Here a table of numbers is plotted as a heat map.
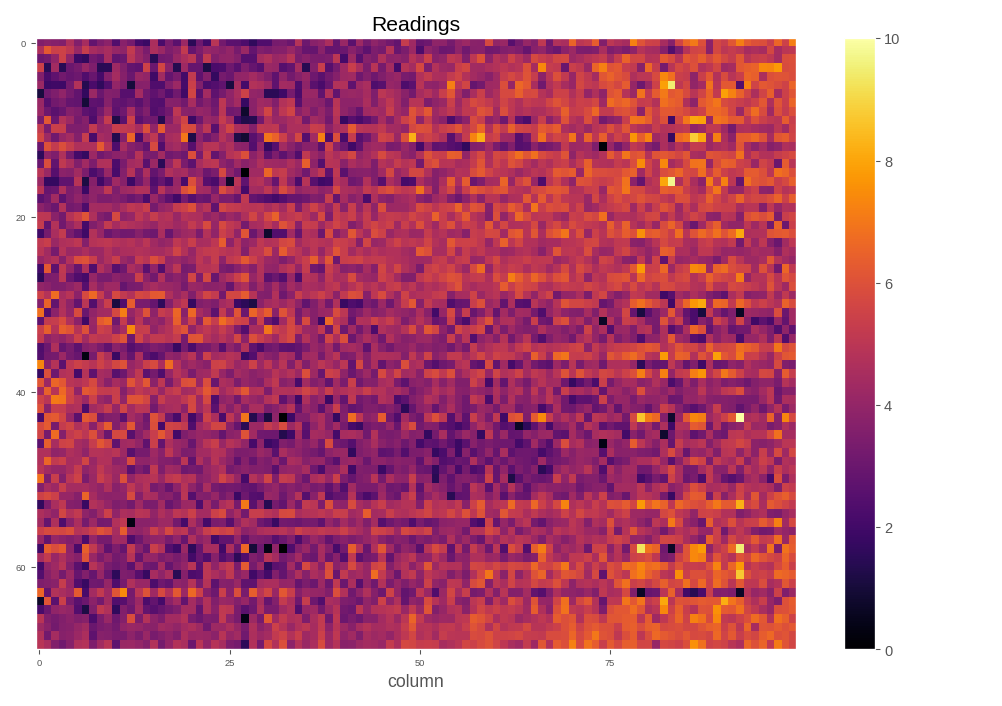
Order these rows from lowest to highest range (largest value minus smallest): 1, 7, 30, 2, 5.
1, 2, 7, 30, 5
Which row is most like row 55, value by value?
57
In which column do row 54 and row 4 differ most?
23
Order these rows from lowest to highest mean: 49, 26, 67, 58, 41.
49, 41, 58, 26, 67
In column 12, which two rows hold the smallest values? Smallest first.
55, 5
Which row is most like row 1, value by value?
48
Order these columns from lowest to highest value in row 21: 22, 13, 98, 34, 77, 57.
98, 34, 13, 57, 22, 77
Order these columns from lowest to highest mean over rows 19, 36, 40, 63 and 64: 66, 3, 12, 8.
12, 66, 8, 3
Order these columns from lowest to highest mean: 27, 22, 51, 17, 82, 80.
27, 17, 22, 51, 80, 82
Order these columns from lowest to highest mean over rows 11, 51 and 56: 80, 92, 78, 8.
8, 80, 92, 78
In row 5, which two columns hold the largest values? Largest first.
83, 82
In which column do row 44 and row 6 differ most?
63
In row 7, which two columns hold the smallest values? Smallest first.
6, 27
